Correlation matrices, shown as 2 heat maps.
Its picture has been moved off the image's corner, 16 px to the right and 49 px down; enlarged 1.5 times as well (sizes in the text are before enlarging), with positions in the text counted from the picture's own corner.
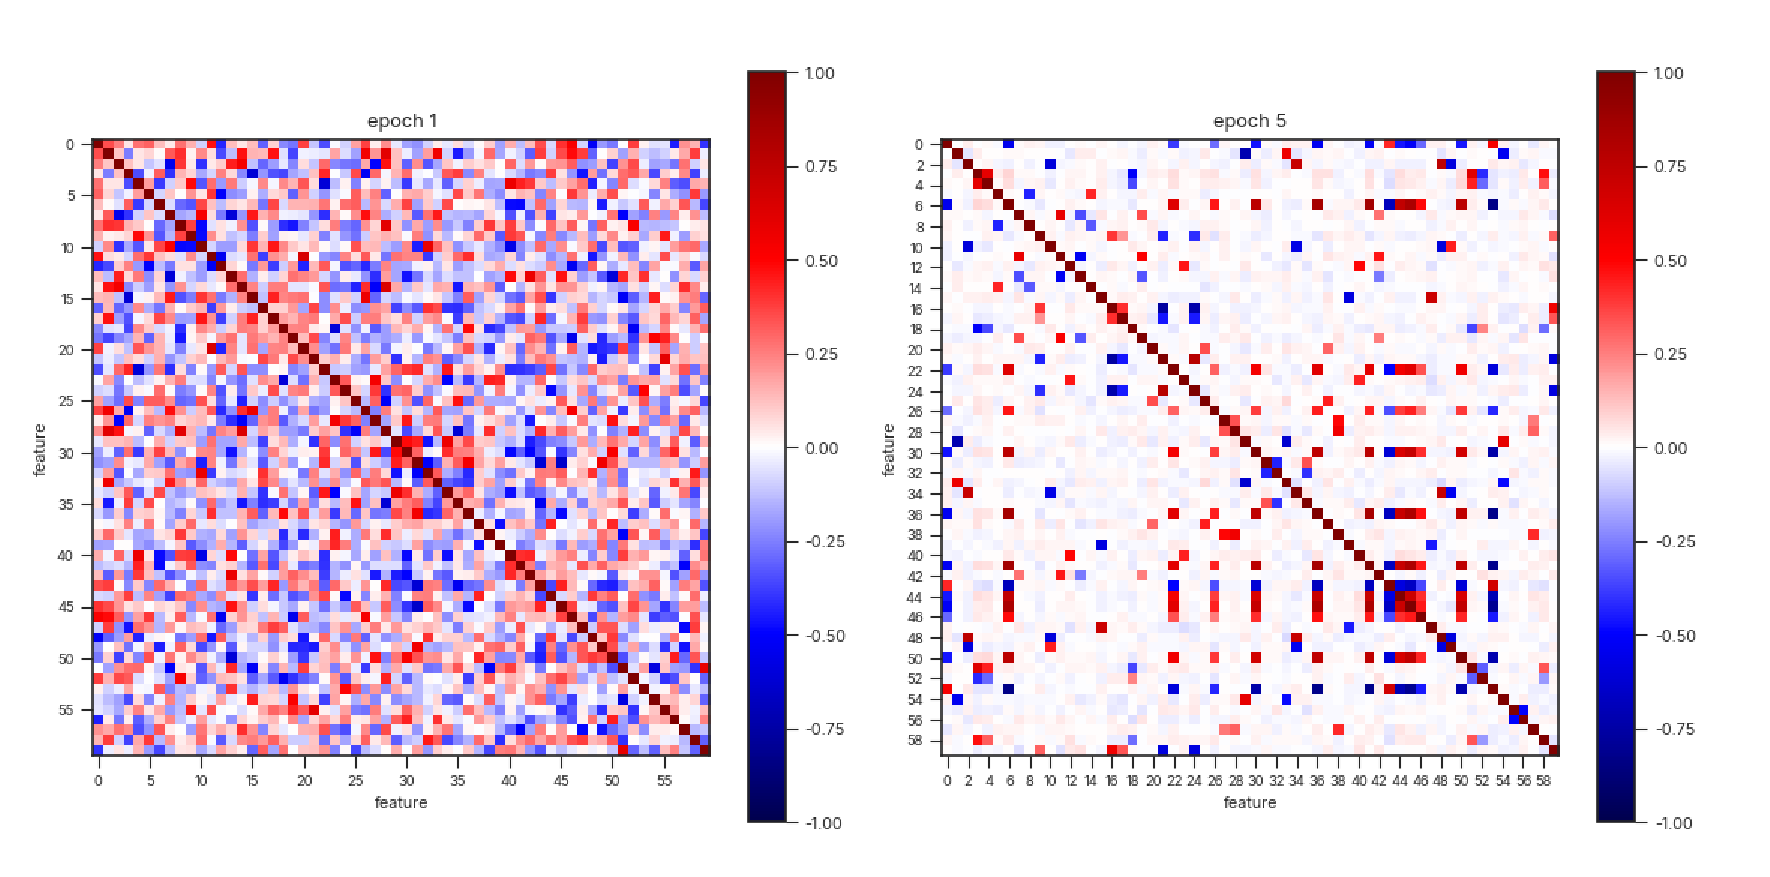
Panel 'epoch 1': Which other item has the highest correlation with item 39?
23
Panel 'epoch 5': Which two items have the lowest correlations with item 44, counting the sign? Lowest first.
53, 43
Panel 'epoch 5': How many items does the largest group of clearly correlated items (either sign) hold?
13
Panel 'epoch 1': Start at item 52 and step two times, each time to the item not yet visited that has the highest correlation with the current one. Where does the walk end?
28
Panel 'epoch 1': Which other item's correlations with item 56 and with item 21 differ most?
29
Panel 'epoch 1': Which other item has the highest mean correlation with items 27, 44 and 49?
50
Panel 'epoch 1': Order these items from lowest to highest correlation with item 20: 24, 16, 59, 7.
16, 7, 59, 24
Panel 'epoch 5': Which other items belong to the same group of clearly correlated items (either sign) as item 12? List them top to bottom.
23, 40
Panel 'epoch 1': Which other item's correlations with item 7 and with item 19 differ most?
13
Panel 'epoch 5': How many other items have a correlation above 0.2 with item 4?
3
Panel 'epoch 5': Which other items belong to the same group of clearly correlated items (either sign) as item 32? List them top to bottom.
31, 35
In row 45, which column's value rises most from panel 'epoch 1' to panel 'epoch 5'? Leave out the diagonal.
36
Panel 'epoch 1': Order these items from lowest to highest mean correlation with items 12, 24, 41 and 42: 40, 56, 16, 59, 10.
10, 56, 59, 16, 40
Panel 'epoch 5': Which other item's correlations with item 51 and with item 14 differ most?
3
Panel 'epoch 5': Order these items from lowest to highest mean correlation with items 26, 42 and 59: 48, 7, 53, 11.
53, 48, 7, 11
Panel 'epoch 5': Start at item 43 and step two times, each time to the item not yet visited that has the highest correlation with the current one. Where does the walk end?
0
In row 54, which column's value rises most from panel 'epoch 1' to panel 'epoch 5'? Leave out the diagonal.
29
